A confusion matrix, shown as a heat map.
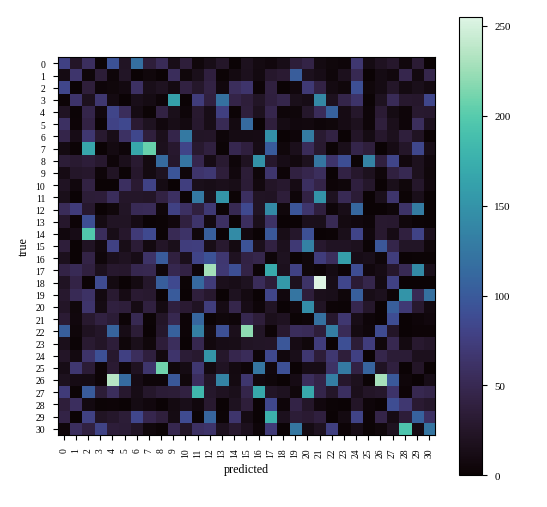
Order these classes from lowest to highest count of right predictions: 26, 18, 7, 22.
22, 18, 7, 26
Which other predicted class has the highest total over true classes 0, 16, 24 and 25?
8
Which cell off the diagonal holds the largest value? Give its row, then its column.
18, 21
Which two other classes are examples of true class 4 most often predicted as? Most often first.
22, 13
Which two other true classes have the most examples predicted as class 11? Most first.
27, 22
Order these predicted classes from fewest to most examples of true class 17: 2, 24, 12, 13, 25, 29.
25, 2, 13, 24, 29, 12
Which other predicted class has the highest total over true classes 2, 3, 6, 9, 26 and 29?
17
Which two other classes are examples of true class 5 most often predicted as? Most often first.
15, 4
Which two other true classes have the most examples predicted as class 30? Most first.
19, 3
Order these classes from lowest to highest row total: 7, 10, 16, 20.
10, 20, 16, 7
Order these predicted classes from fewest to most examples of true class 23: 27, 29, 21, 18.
29, 27, 21, 18
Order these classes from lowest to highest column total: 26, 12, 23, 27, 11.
26, 23, 27, 12, 11
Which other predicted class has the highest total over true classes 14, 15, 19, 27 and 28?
20
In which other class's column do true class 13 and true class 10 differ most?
7
